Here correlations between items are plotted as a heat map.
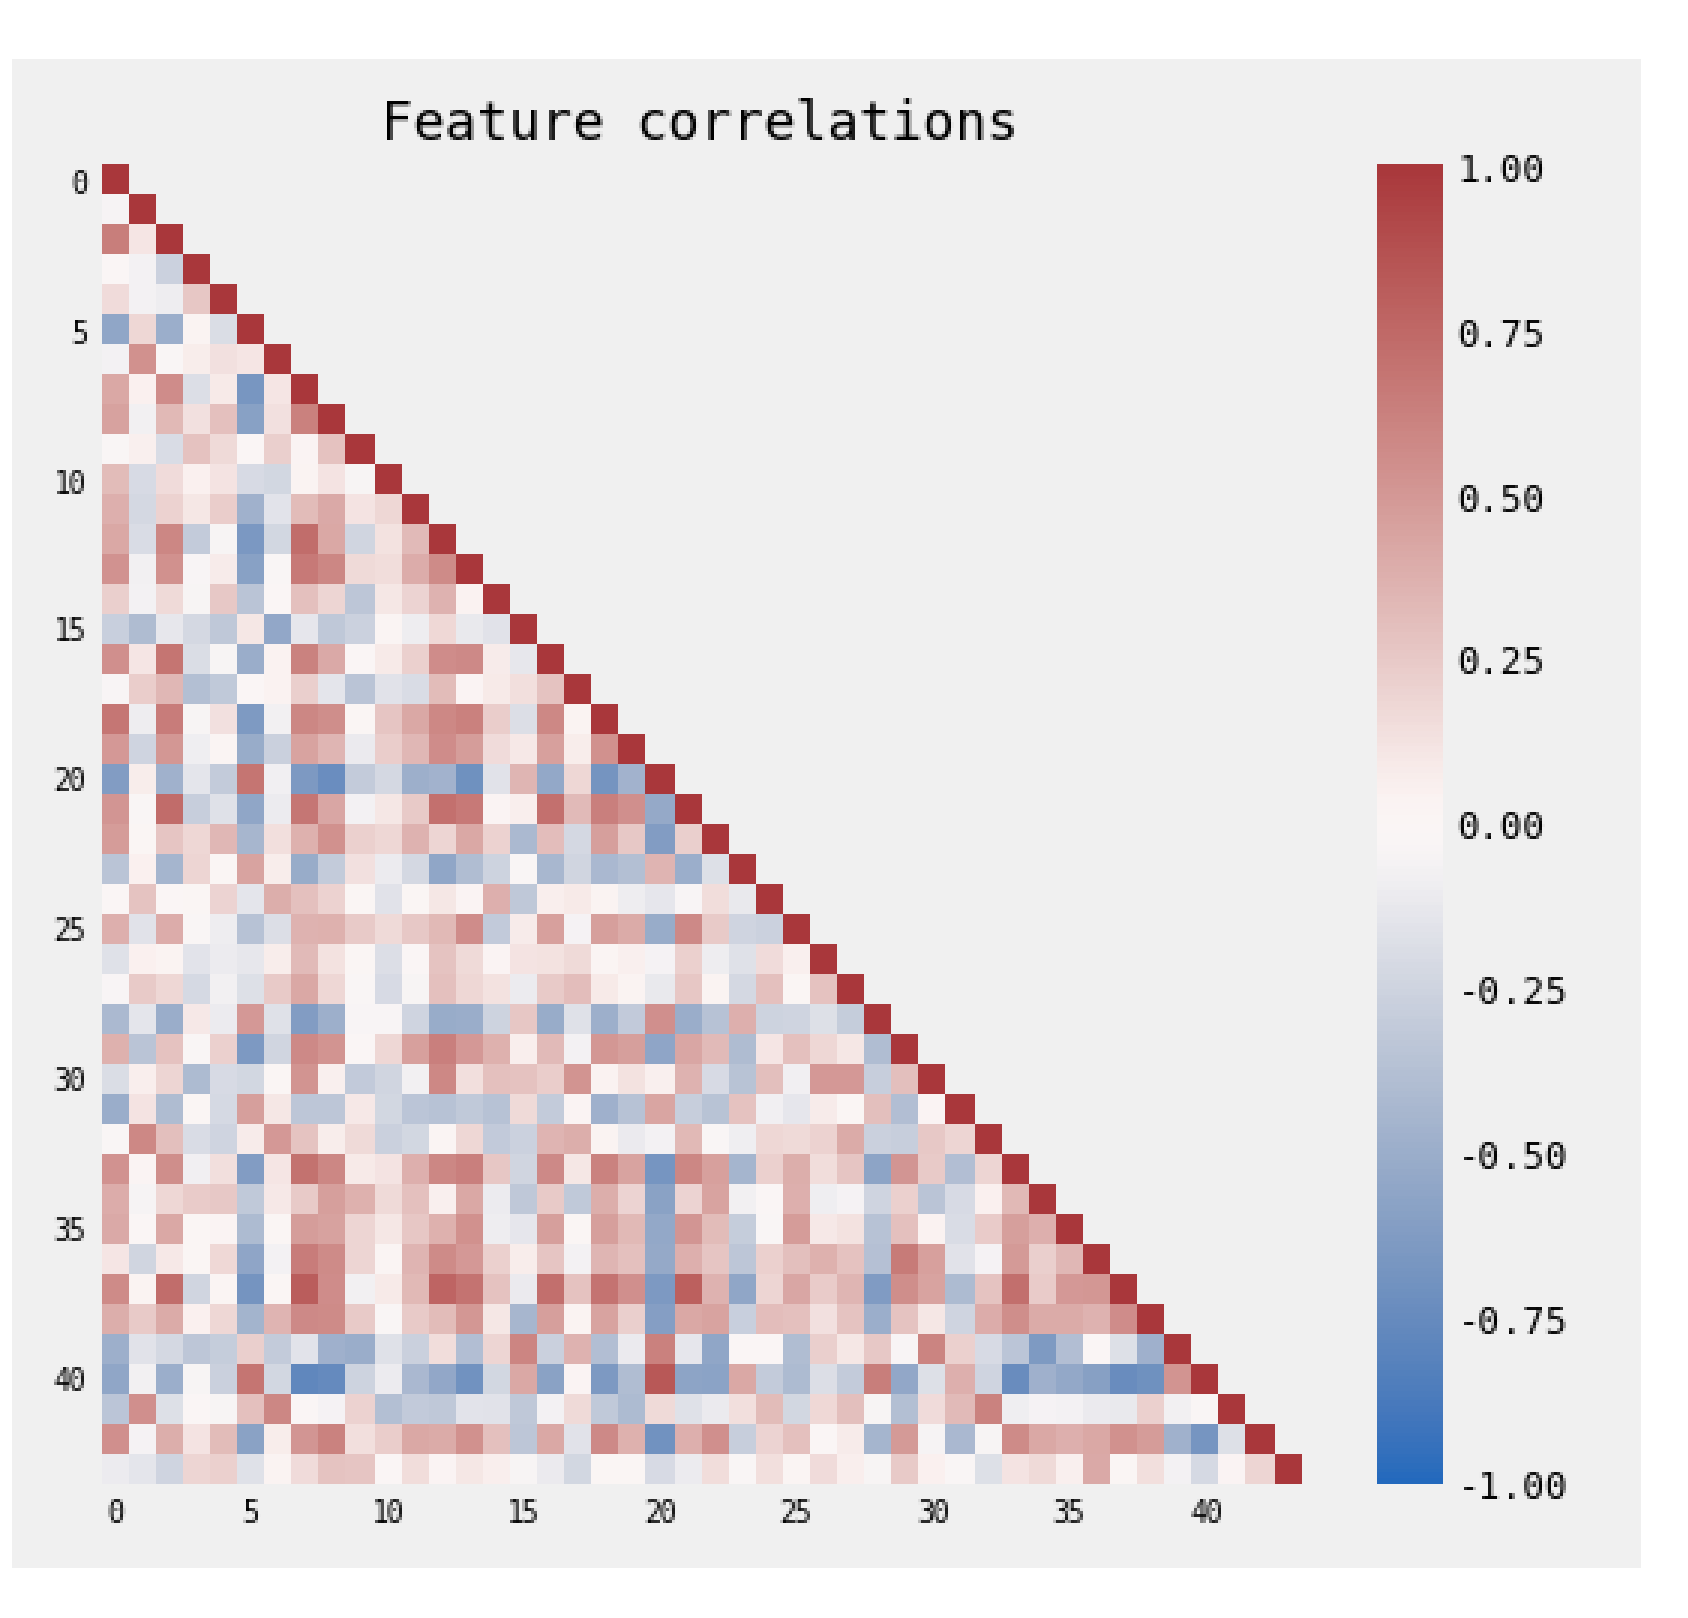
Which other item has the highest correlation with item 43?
36
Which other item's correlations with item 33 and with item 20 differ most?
40
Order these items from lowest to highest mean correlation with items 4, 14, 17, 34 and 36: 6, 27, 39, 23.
23, 39, 6, 27
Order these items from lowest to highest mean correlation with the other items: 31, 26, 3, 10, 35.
31, 3, 10, 26, 35
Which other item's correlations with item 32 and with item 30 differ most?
39
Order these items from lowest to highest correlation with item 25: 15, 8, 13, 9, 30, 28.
28, 30, 15, 9, 8, 13
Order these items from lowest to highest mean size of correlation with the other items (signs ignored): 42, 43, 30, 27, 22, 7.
43, 27, 30, 22, 42, 7
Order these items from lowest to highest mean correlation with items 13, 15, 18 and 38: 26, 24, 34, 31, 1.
31, 1, 24, 26, 34
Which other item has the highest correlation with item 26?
30
